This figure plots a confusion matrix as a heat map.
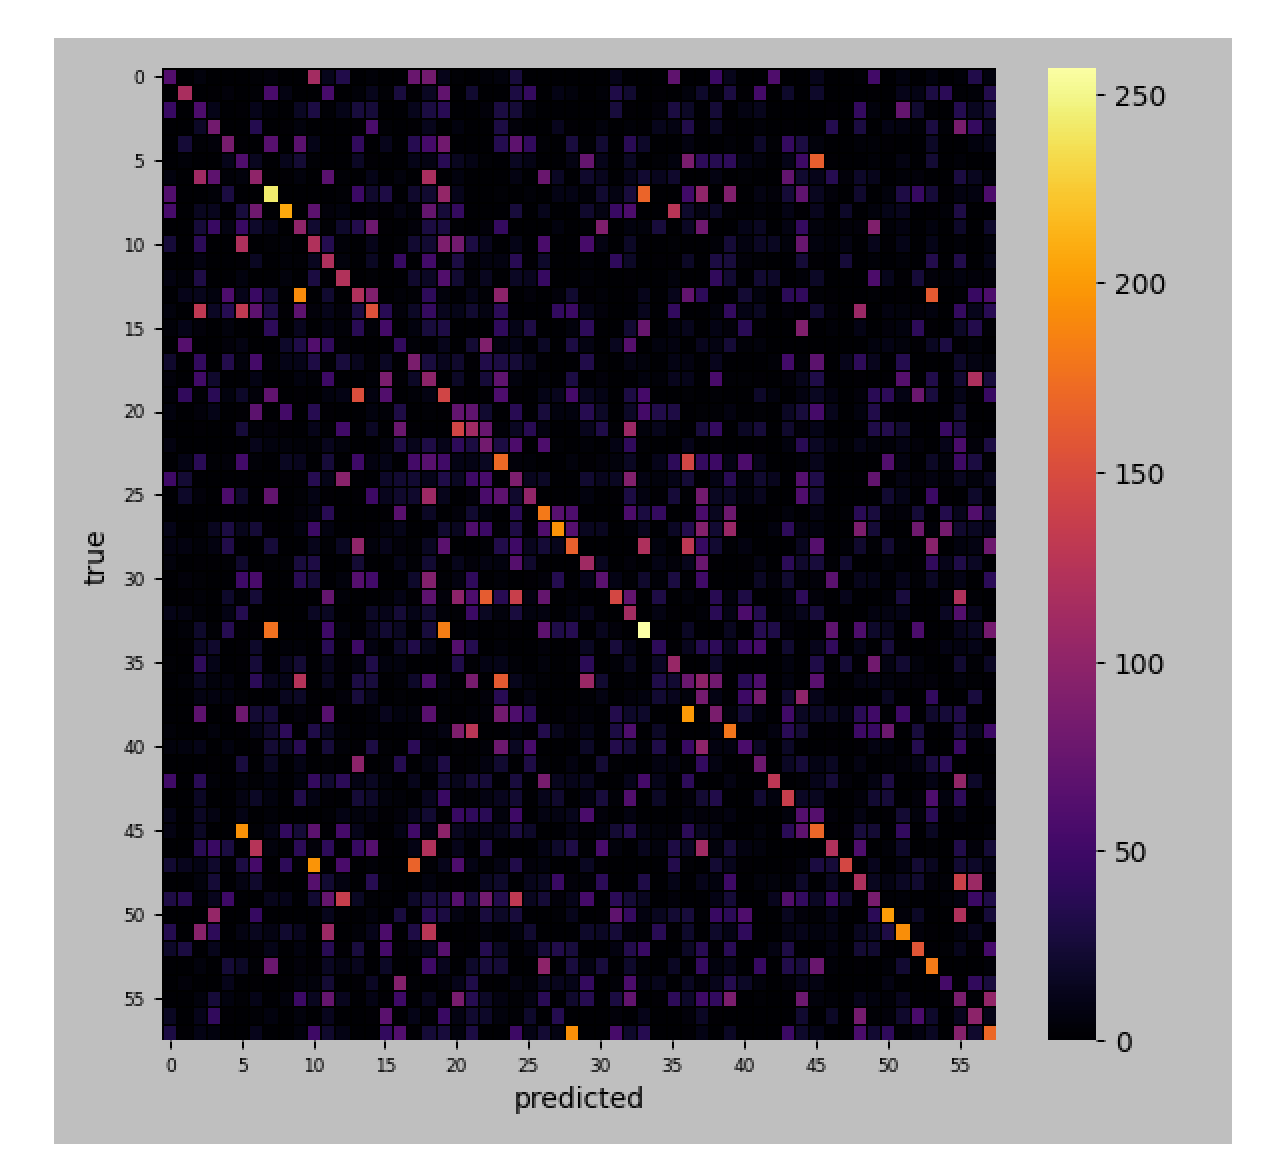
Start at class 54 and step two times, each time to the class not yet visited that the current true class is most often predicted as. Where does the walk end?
22
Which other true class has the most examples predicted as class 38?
36
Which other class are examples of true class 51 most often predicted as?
18
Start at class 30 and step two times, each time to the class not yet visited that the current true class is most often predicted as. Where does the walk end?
56
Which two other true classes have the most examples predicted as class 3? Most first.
50, 6
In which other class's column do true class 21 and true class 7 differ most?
33
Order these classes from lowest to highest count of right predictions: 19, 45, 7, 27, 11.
11, 19, 45, 27, 7
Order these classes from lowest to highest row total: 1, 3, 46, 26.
3, 1, 26, 46
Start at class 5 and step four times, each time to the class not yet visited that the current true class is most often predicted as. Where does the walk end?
9
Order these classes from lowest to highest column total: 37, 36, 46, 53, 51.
46, 51, 53, 36, 37
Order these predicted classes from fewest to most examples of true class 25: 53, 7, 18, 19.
19, 53, 7, 18
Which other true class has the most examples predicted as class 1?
16
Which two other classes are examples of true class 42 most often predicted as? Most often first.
55, 26
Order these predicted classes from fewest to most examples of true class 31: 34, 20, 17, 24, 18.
17, 34, 18, 20, 24
